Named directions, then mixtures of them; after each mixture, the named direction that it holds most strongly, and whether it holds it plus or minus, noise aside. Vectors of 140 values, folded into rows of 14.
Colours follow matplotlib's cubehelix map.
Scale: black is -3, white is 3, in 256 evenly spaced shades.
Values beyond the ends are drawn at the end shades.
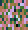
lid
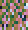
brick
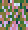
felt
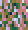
felt, minus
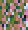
brick, plus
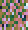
brick, plus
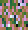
lid, plus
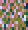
brick, minus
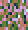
felt, minus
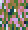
lid, minus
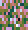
lid, minus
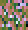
lid, plus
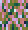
felt, minus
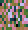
lid, plus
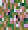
lid, minus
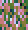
lid, minus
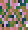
brick, plus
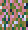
brick, minus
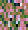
felt, minus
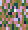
lid, minus
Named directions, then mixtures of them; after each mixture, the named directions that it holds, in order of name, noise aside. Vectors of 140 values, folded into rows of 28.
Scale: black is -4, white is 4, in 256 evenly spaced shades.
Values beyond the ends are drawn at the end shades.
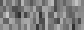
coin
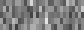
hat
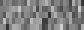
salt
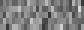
salt.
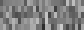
coin, hat, salt.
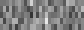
hat.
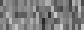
coin, salt.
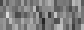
coin, salt.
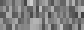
hat, salt.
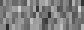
salt.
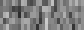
coin, salt.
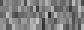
coin, hat, salt.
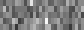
hat.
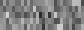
coin, salt.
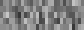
coin.
